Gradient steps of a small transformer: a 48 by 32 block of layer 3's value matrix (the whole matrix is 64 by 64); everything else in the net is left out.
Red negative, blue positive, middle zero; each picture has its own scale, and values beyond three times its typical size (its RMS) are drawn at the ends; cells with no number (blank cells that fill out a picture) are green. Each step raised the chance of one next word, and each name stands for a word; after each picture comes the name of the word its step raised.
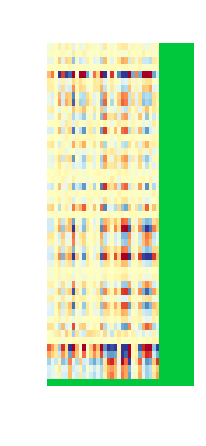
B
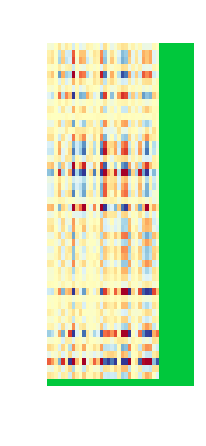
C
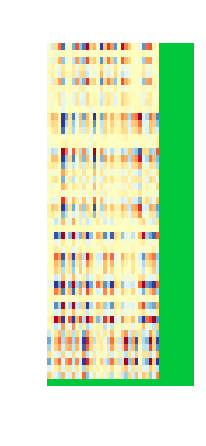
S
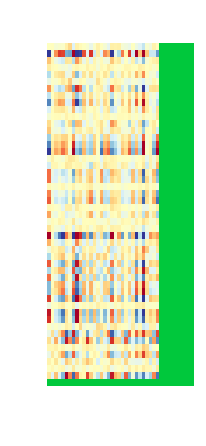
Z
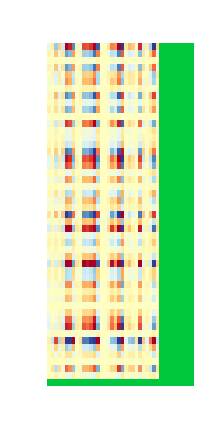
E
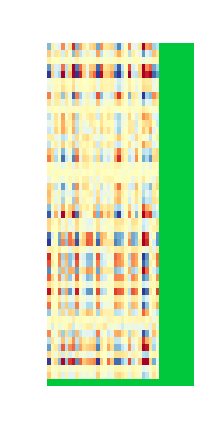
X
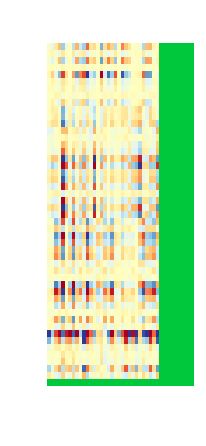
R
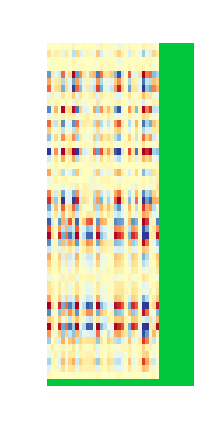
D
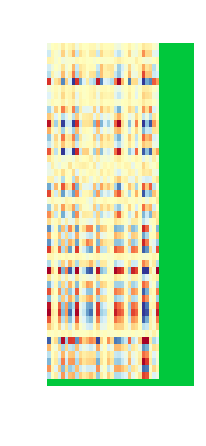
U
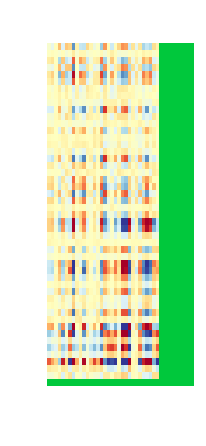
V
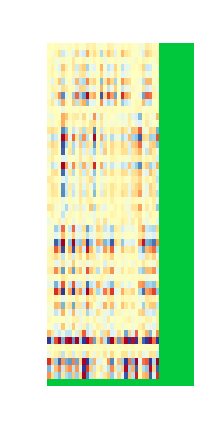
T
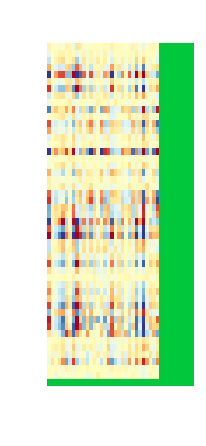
D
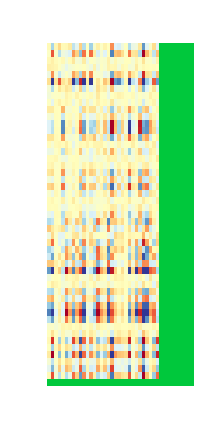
U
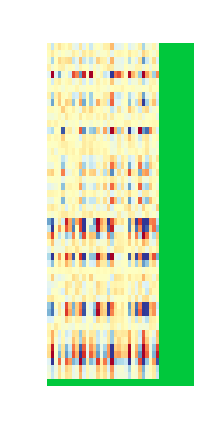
B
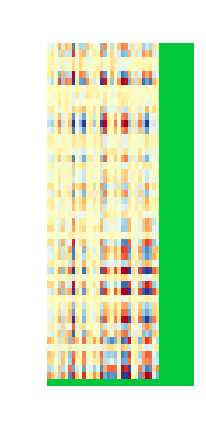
U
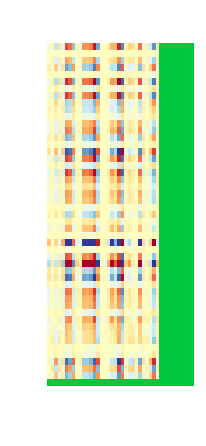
T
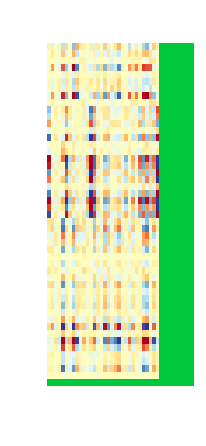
E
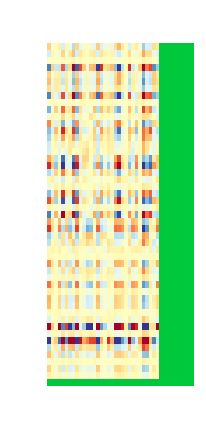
E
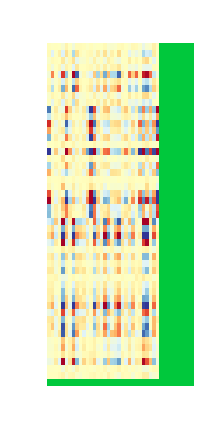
D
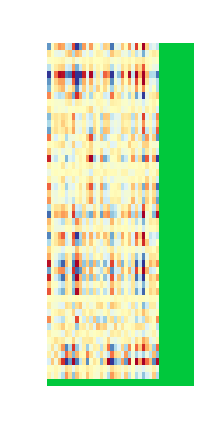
X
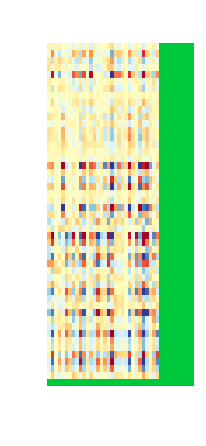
R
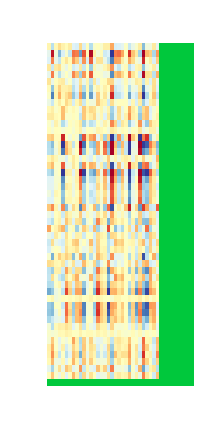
C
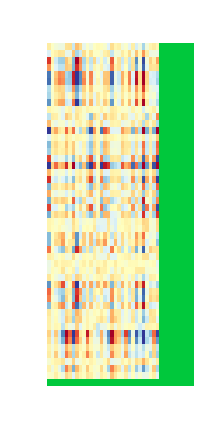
R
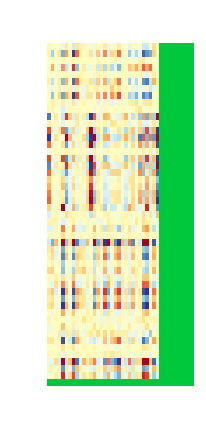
T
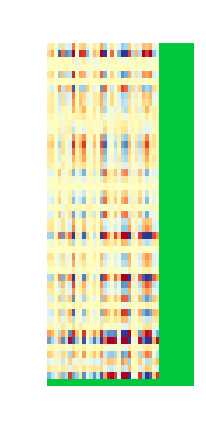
Z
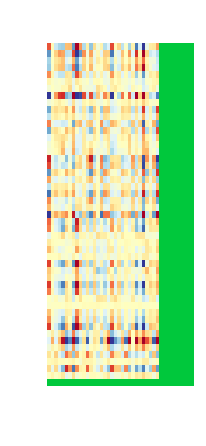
E
